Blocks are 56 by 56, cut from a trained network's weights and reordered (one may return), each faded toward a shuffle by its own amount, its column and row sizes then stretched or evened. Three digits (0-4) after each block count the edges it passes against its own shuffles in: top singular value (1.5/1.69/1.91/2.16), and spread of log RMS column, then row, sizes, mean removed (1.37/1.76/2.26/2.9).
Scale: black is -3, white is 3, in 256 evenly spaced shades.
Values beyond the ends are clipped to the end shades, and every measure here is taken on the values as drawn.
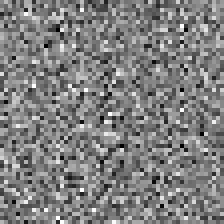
1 2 0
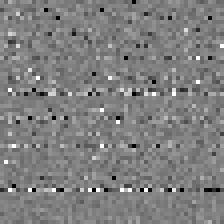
2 0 3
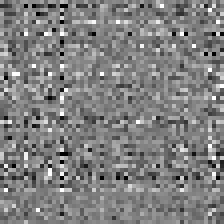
0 3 4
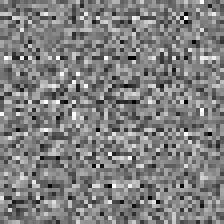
3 0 3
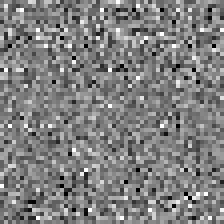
0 0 2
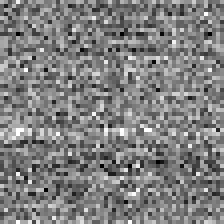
1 0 1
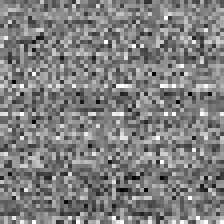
1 0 2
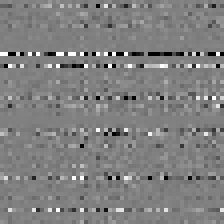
4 1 4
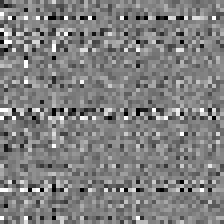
4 2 4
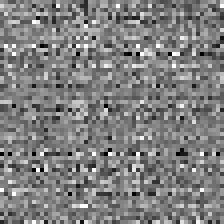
0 2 4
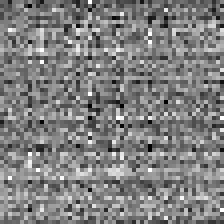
3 3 1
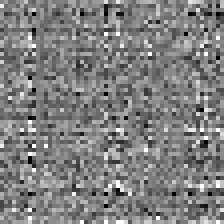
2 4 1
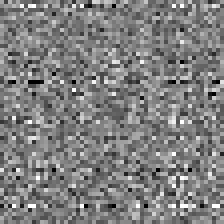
3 1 3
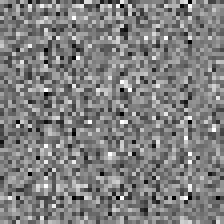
2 3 1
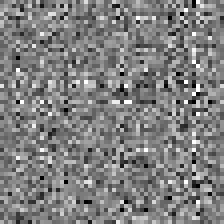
2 3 2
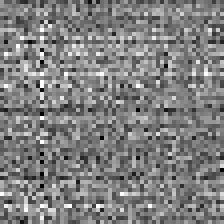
2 2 2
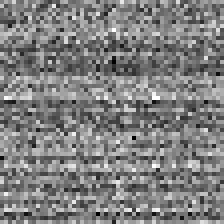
4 1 0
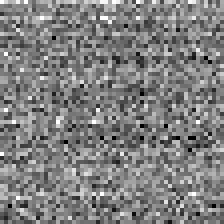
1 0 1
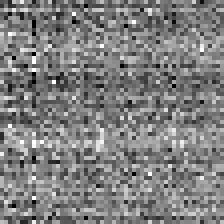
3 3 0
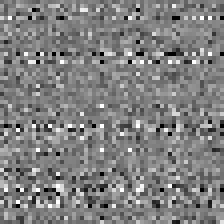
0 2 4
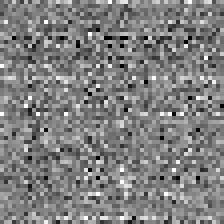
0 2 3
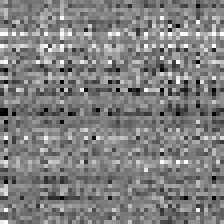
4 3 4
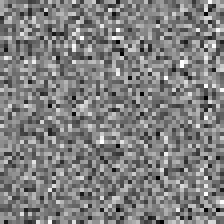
1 2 0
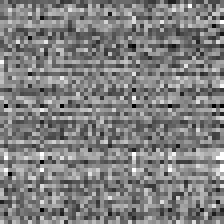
4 2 0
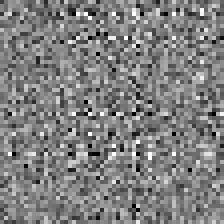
3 2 2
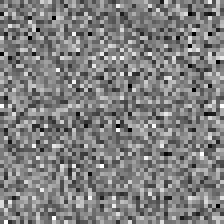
1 1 1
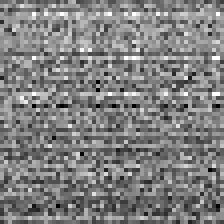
4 0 2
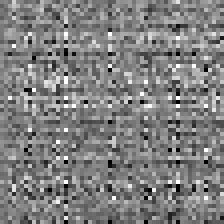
3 4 2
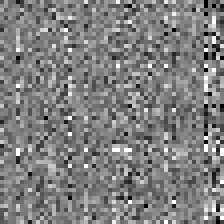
2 4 0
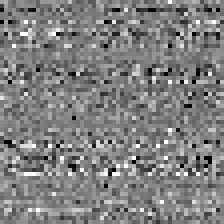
0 1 4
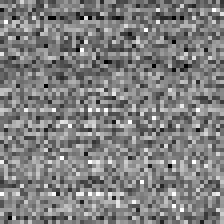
2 0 1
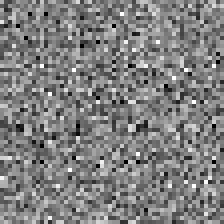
2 0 0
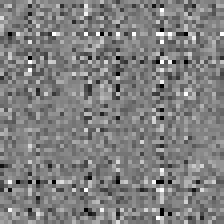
2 3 3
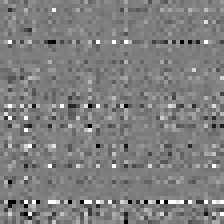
2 2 4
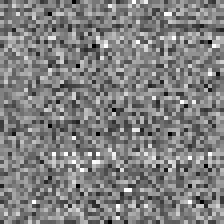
0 0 1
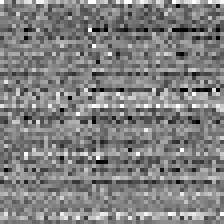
4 1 4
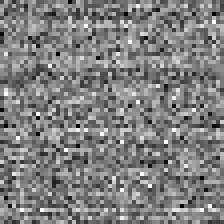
1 0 0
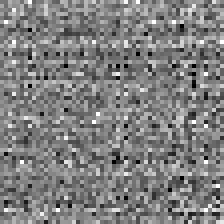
1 3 1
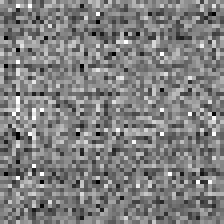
1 2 1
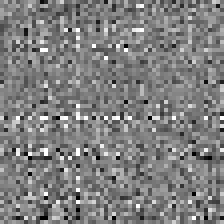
2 2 3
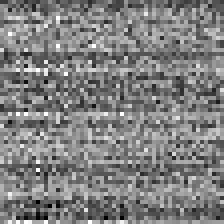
4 2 0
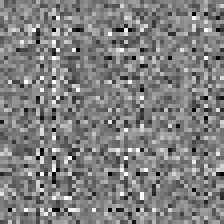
1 3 3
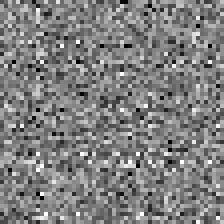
1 1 2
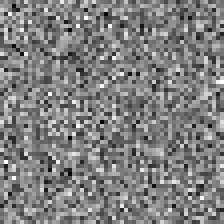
0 1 0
